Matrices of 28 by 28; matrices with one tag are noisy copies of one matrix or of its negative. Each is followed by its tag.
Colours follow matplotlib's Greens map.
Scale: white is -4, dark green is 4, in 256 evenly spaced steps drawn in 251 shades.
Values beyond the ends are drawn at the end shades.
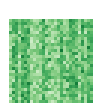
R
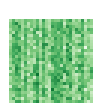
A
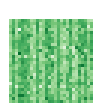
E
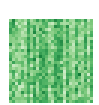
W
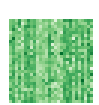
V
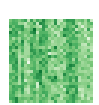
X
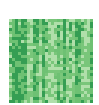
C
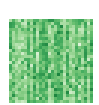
W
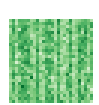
E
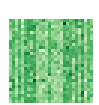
V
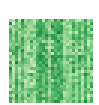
V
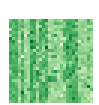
X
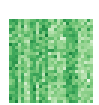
X
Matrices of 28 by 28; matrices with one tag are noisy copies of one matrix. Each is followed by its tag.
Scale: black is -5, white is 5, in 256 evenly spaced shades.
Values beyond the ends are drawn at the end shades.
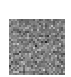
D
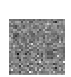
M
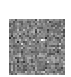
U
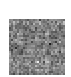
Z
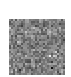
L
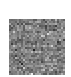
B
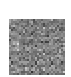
D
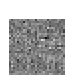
U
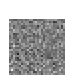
M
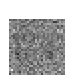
M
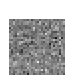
Z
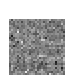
U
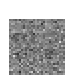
M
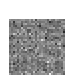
U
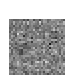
Z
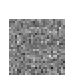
L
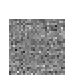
B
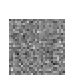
M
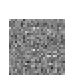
L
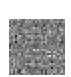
L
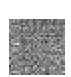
D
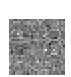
Z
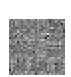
U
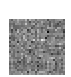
U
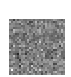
M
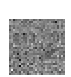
M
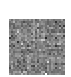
U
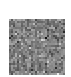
U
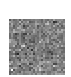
M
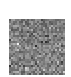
D
